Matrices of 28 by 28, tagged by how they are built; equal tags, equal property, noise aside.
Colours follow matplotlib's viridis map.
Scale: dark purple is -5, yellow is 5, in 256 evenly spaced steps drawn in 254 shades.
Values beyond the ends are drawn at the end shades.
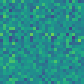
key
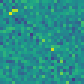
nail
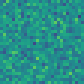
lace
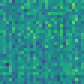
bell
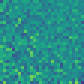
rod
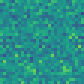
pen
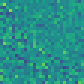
rod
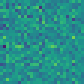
key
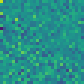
rod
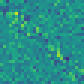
nail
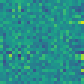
key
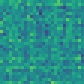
bell
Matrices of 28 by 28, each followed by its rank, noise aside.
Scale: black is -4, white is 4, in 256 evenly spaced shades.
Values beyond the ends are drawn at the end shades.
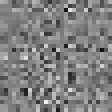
four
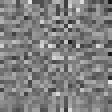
four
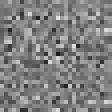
six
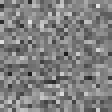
eight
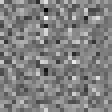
four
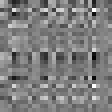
two
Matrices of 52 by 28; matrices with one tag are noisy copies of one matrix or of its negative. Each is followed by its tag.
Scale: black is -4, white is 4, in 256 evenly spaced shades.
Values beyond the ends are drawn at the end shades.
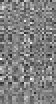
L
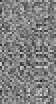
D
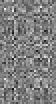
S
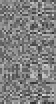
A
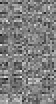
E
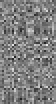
S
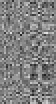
A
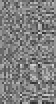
A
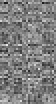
E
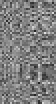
A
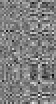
A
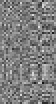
A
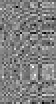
A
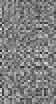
D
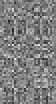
S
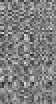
L
